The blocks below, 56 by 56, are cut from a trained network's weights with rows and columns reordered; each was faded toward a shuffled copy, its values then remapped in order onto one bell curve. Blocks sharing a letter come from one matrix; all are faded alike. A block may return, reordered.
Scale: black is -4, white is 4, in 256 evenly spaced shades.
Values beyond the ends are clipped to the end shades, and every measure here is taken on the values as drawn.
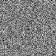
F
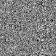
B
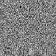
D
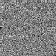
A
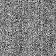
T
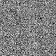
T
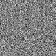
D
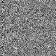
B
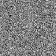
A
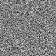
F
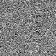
A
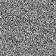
A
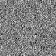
F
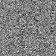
B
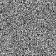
A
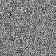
D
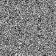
B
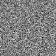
A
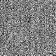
T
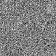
A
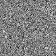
B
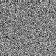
F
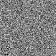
A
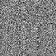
D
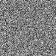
B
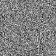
B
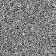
A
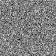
A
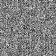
T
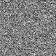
B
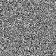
F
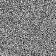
A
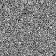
F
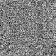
D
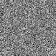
F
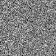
B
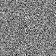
B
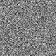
F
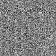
T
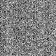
T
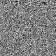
B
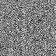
T
